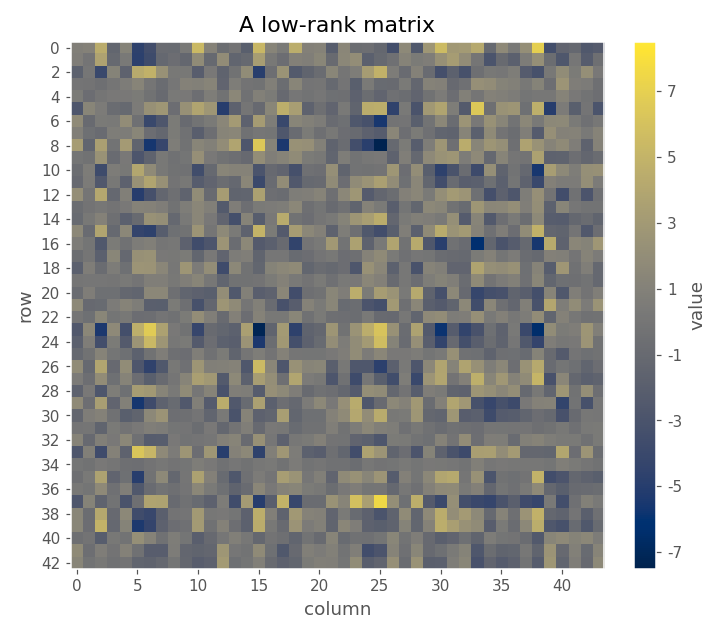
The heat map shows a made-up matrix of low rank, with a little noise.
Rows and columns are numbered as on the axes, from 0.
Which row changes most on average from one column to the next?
23
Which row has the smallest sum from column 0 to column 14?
29
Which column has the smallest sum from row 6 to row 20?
17
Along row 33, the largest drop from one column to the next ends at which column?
12
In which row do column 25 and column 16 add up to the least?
8
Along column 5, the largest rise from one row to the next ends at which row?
2
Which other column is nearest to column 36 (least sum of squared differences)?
9
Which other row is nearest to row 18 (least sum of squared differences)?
28
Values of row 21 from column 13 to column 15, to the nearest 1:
2 0 1
